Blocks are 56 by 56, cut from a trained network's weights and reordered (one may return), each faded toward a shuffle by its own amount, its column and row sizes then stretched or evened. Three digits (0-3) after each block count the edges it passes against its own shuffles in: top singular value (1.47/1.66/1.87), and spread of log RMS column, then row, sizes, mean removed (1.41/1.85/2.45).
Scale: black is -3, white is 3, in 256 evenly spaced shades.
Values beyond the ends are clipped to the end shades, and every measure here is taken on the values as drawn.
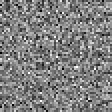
2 0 0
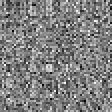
3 1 0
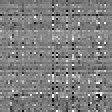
3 3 2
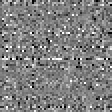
0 0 3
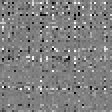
1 3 3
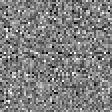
1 0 1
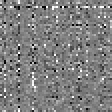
1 3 2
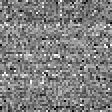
1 0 1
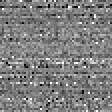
2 0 3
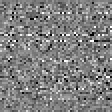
1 0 3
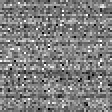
2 1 0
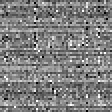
3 2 0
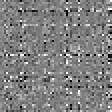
3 3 3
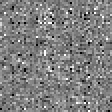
0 2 1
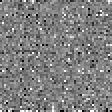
0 1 2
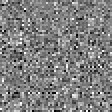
2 1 2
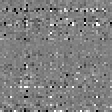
0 1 3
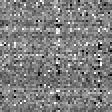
1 2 1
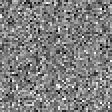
0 1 0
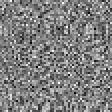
3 0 0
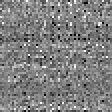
1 3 2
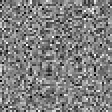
3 1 0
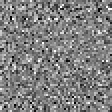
2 0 2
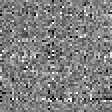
1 2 2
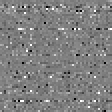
0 0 3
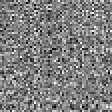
3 2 1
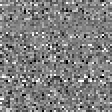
0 1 3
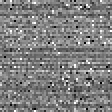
2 1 1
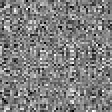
3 2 2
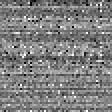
3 1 2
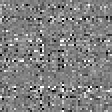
0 2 3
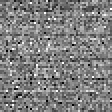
1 1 0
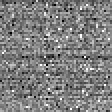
1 1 0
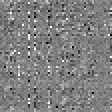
0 3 1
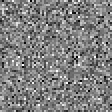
2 0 2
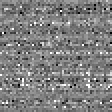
1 0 3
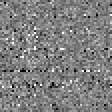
0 1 2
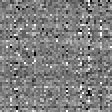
1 3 0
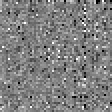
0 2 1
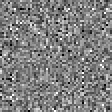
1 1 0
